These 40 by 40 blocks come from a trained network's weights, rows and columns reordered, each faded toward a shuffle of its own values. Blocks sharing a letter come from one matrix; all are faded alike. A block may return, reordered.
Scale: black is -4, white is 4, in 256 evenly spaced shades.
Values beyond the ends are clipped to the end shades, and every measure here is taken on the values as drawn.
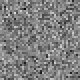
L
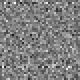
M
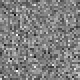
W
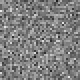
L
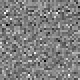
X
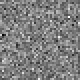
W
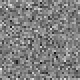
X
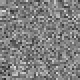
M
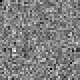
X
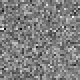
W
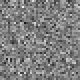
M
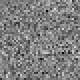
W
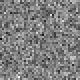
L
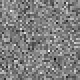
W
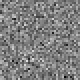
W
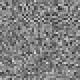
M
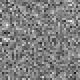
M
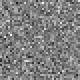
W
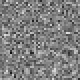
M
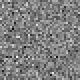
X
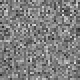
M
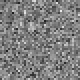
L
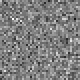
W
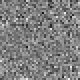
X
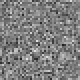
M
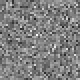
W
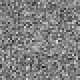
M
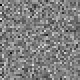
W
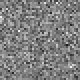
L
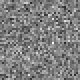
W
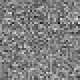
M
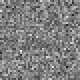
L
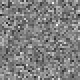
L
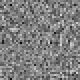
X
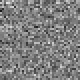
M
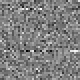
M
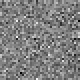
X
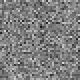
M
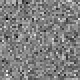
W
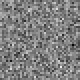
L
